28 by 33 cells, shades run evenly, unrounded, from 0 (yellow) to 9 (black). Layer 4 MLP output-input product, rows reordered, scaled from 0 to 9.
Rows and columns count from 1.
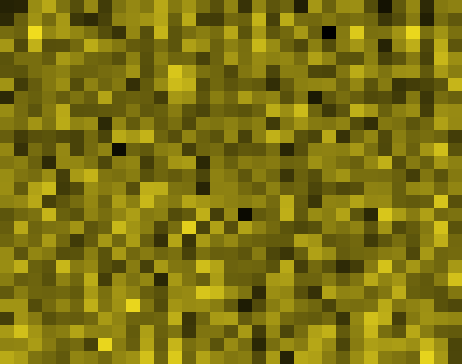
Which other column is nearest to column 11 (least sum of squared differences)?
9
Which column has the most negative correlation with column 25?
27
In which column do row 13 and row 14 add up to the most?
15
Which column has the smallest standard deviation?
17
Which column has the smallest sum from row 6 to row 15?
13
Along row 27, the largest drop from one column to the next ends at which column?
8
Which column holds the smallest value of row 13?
28
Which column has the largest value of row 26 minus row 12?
32
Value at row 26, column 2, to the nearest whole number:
1
